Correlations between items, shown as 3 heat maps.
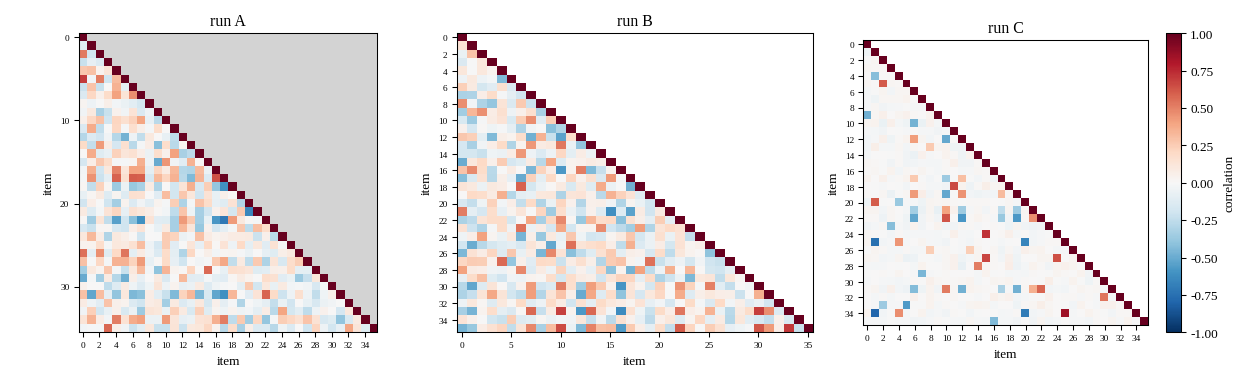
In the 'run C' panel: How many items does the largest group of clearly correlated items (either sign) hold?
8
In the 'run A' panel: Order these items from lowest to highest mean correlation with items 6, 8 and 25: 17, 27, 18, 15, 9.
18, 9, 15, 27, 17
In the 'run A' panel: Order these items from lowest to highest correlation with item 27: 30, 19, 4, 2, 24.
24, 30, 19, 2, 4
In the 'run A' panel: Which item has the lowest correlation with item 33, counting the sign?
7
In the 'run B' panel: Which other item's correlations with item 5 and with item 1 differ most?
27
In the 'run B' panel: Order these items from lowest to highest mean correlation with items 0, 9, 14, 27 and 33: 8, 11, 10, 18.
11, 8, 18, 10
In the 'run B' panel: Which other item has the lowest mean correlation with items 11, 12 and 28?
26
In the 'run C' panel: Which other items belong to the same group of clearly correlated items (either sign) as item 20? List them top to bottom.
1, 4, 25, 34
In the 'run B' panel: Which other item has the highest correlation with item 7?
33
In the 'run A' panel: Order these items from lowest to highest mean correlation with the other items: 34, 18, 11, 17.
18, 11, 17, 34
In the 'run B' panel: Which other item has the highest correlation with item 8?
0
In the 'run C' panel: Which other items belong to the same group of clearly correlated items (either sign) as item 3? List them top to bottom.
23
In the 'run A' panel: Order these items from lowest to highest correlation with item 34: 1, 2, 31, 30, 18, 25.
31, 18, 30, 2, 25, 1
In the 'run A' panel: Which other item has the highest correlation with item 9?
17
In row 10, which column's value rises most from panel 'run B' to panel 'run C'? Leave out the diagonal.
16
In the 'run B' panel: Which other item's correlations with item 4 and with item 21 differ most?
15
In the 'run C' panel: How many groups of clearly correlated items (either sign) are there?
12
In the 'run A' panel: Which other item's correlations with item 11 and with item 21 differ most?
20
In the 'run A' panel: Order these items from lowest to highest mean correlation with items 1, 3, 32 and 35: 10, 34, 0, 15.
10, 0, 34, 15
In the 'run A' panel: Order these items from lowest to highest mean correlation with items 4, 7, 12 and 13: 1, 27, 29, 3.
29, 1, 3, 27
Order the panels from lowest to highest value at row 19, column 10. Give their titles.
run C, run B, run A
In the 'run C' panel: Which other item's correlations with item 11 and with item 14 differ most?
18
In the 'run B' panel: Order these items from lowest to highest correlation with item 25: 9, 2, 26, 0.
9, 26, 2, 0
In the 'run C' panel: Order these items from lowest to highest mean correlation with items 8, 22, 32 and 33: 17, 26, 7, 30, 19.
19, 17, 7, 26, 30
